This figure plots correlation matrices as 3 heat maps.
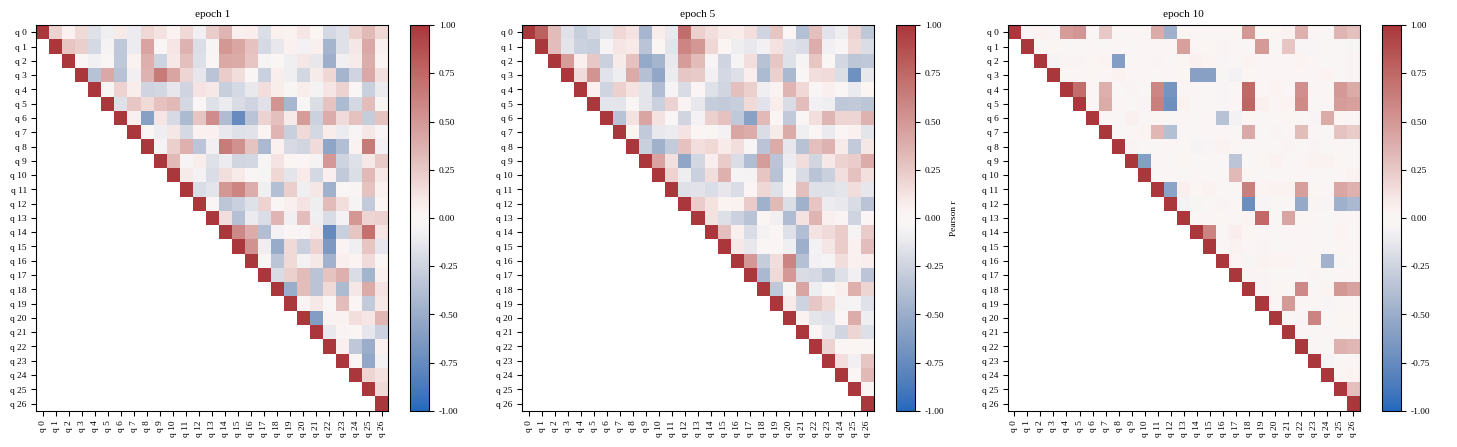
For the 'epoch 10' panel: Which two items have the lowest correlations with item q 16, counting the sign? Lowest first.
q 24, q 6
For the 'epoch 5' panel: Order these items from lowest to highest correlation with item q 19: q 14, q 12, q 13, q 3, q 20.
q 13, q 14, q 20, q 3, q 12
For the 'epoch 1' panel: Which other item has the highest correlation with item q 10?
q 3
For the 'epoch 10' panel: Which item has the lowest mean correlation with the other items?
q 12
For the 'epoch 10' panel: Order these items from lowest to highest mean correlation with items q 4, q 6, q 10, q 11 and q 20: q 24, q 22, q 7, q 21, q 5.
q 21, q 24, q 7, q 22, q 5
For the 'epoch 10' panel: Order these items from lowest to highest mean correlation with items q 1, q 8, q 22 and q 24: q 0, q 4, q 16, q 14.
q 16, q 14, q 0, q 4
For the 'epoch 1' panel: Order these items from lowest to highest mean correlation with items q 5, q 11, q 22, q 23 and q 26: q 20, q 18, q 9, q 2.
q 2, q 18, q 20, q 9
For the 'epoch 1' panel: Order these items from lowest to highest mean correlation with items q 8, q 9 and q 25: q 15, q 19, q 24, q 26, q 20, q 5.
q 19, q 20, q 24, q 26, q 15, q 5
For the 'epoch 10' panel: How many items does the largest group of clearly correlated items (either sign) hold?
10
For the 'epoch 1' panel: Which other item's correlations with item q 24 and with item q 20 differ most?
q 21
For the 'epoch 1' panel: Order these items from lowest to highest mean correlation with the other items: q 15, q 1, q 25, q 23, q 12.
q 23, q 12, q 15, q 1, q 25
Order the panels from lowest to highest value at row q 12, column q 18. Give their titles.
epoch 10, epoch 5, epoch 1
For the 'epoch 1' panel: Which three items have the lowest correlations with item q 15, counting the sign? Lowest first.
q 6, q 22, q 18
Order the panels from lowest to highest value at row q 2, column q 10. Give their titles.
epoch 5, epoch 10, epoch 1
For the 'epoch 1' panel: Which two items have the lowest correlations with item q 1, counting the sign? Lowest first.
q 22, q 6
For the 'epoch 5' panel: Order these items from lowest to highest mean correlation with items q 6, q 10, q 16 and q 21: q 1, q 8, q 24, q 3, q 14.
q 3, q 8, q 1, q 14, q 24
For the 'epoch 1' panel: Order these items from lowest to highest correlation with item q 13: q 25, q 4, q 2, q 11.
q 11, q 2, q 4, q 25
